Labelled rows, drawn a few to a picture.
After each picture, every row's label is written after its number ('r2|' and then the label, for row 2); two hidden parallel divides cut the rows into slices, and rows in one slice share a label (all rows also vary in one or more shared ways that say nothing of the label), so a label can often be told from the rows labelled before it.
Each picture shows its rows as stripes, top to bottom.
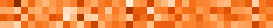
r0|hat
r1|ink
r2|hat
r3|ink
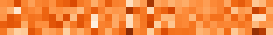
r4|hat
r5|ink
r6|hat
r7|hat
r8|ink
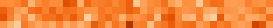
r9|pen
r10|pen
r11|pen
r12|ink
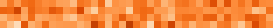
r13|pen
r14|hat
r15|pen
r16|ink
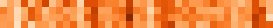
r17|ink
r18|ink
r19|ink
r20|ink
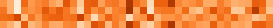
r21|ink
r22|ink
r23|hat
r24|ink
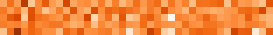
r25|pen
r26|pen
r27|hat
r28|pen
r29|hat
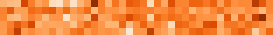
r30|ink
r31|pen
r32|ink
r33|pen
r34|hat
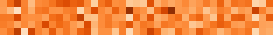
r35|hat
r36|ink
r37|hat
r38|pen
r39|hat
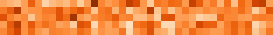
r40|ink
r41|hat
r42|pen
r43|hat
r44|hat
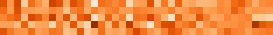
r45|hat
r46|pen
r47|hat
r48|ink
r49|pen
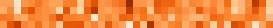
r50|ink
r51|ink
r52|pen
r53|hat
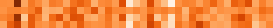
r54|hat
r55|pen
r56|hat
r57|hat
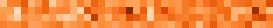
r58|pen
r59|ink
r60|ink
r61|pen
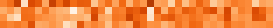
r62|hat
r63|ink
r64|ink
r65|pen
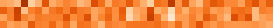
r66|ink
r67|hat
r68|hat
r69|pen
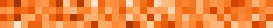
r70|hat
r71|pen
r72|hat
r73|ink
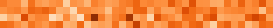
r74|pen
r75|pen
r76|ink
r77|pen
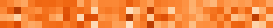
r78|pen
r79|hat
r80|ink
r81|hat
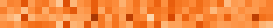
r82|pen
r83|pen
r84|ink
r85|pen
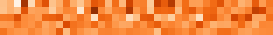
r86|ink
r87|ink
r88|hat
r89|pen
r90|pen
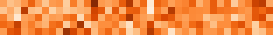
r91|ink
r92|ink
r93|ink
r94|hat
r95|hat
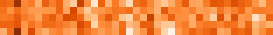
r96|hat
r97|pen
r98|hat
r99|hat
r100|hat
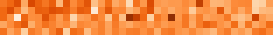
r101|hat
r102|hat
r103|ink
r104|pen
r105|pen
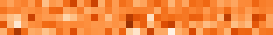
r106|pen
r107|pen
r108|ink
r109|ink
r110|hat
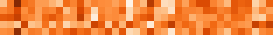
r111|hat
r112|hat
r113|hat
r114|ink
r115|hat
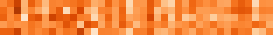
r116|hat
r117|hat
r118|hat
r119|pen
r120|hat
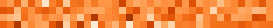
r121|pen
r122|pen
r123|ink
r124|hat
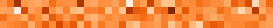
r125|hat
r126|ink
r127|pen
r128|pen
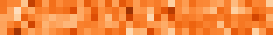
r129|pen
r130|ink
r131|ink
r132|pen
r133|hat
